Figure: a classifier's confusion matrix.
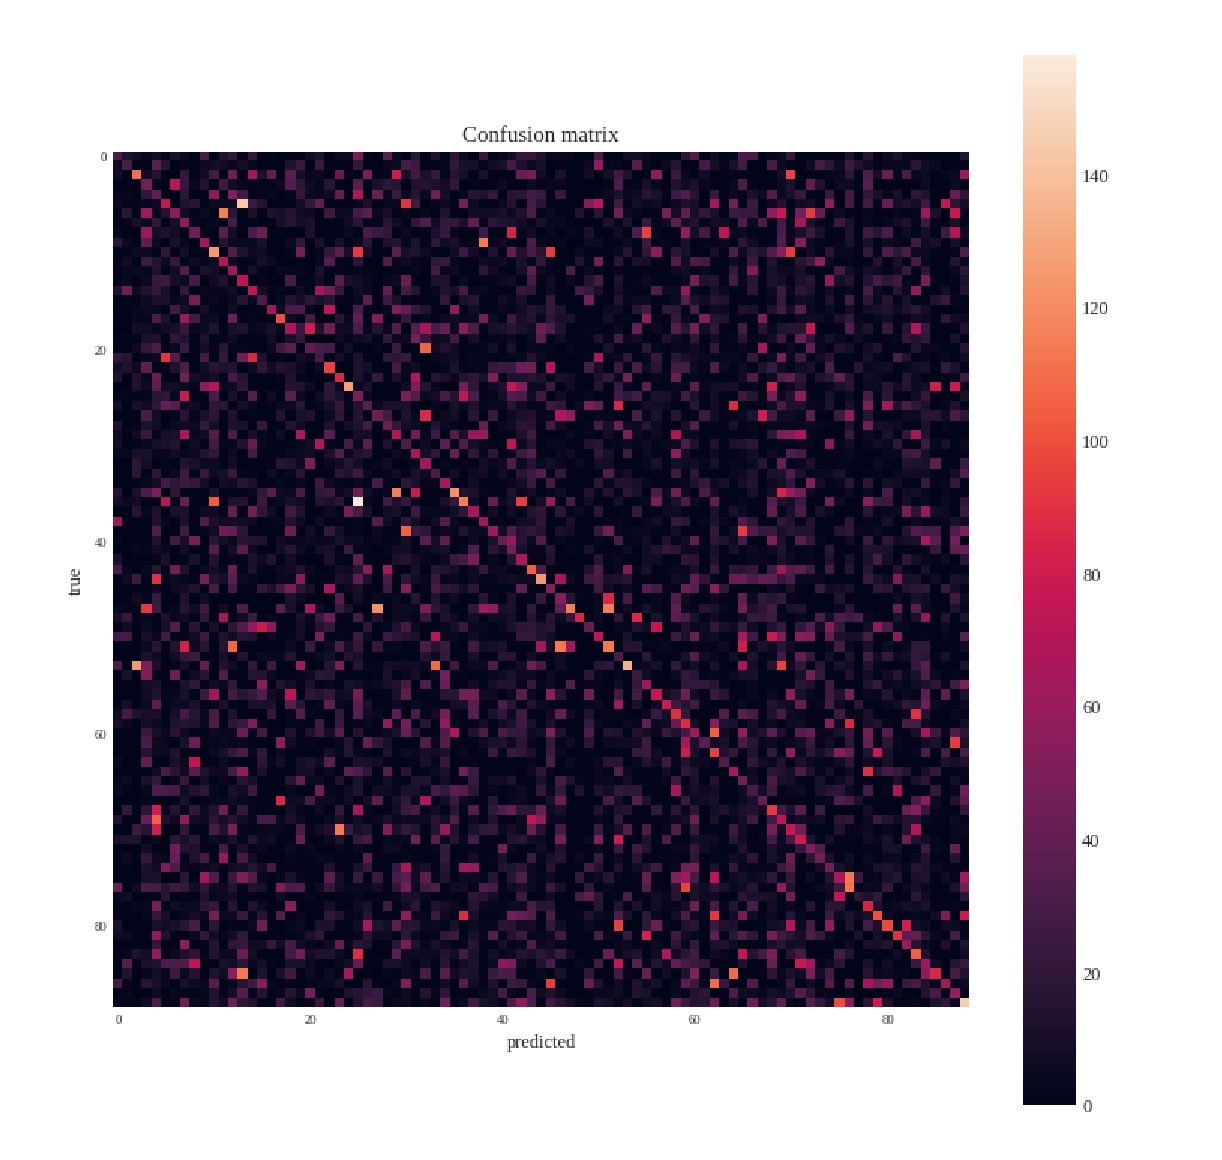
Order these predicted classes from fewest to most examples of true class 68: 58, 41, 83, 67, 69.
67, 58, 69, 41, 83
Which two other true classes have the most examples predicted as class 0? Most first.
38, 76
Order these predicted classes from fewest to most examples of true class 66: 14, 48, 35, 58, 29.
29, 48, 14, 35, 58
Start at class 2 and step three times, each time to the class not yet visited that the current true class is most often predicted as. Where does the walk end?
31
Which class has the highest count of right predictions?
88
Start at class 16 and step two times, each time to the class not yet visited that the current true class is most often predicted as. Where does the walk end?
45
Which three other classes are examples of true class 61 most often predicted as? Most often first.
87, 59, 17
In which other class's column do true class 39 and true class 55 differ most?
65
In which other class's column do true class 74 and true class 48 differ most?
54
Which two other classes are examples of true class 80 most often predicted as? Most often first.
52, 82
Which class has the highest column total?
25
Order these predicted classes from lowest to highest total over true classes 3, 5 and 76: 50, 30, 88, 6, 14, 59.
14, 88, 50, 6, 59, 30
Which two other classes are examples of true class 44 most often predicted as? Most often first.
4, 46
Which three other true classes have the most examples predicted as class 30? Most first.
39, 5, 74
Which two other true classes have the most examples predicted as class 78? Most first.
64, 86
